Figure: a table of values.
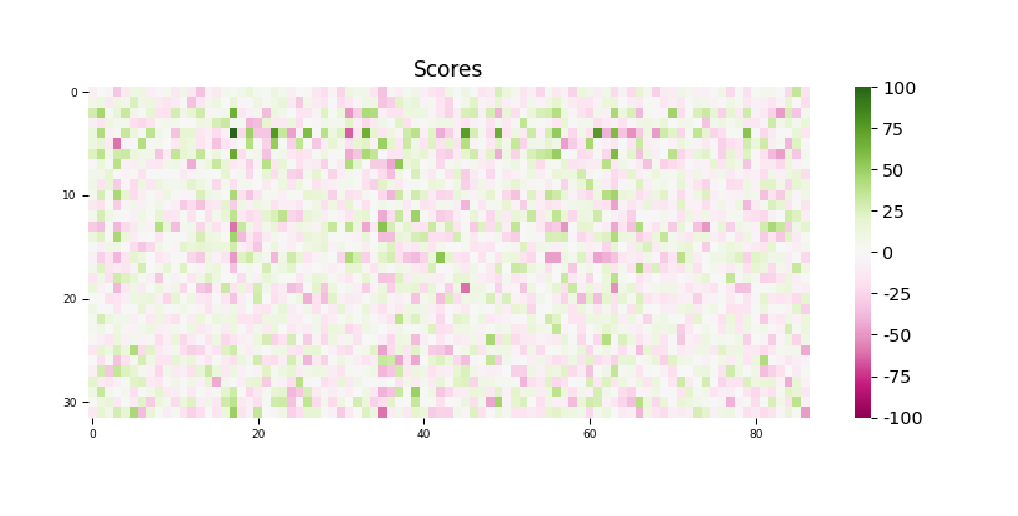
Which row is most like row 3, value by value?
15
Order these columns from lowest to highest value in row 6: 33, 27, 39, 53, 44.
44, 27, 39, 53, 33
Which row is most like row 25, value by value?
31
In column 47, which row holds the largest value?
13
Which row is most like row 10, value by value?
14
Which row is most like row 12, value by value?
29
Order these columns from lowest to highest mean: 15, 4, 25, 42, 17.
42, 25, 15, 4, 17
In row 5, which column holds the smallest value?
3
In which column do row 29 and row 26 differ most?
39
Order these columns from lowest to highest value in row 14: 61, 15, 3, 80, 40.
80, 15, 61, 40, 3
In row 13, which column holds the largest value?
35
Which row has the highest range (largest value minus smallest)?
4
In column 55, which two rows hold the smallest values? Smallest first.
16, 13
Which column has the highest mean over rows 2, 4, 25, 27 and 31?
17
